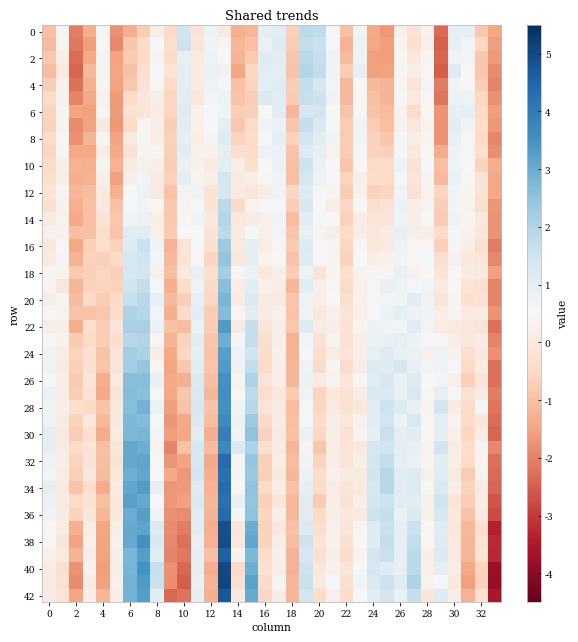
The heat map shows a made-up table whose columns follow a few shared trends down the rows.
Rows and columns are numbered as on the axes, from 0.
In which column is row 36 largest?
13
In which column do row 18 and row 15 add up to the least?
33
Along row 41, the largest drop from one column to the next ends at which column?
14
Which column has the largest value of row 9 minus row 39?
10
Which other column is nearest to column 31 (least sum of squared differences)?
16
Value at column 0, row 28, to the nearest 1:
1
